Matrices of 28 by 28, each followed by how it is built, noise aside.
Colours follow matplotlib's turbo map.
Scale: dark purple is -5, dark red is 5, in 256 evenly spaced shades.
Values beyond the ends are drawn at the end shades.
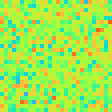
noise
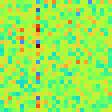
uneven columns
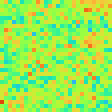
smooth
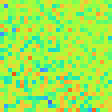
lower triangular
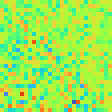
lower triangular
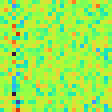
uneven columns
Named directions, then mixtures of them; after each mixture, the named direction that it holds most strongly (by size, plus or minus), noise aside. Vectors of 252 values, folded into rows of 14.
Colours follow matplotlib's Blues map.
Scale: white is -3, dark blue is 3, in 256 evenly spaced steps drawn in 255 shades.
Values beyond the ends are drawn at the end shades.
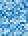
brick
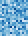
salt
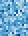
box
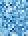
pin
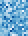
pin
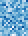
pin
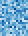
salt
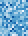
pin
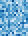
box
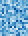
salt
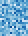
salt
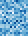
brick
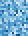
box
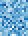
pin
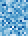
salt
